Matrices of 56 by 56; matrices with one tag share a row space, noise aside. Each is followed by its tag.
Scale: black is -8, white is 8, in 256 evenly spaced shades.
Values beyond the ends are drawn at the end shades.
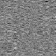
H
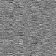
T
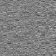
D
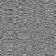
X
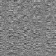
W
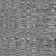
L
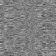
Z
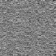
D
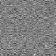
X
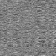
D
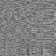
L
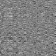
X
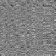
L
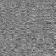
L
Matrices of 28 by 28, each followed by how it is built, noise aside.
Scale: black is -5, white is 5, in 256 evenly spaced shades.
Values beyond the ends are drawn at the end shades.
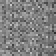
repeating rows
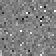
sparse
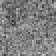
smooth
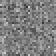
blocks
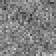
smooth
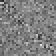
banded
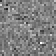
banded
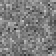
smooth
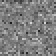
uneven rows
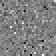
sparse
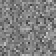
repeating rows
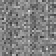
repeating rows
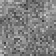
smooth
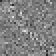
banded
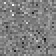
sparse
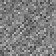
Hankel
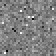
sparse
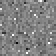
sparse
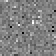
sparse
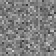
repeating rows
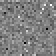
sparse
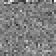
uneven rows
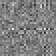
low rank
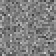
repeating rows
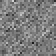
Hankel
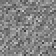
Hankel
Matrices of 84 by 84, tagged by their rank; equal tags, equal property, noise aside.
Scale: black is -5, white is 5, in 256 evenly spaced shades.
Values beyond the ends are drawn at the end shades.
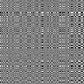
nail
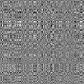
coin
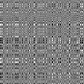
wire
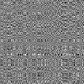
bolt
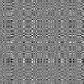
wire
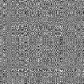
bolt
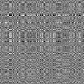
wire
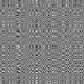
wire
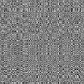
bolt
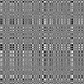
nail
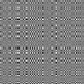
nail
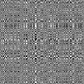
wire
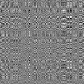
coin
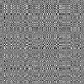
wire
